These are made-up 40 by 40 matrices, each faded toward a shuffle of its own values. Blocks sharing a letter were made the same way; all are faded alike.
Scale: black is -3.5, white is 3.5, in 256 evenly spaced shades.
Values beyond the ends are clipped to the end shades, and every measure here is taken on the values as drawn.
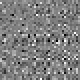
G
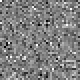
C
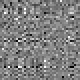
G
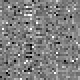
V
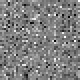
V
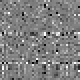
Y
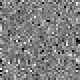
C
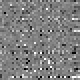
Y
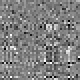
G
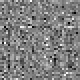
C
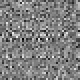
G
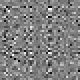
G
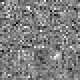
C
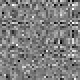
G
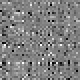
Y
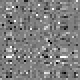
Y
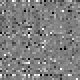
Y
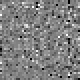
V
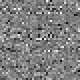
C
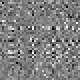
G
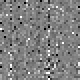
V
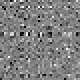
Y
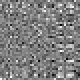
G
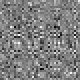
G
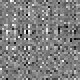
G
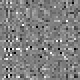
Y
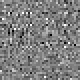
C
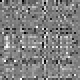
G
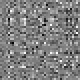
G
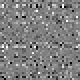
Y
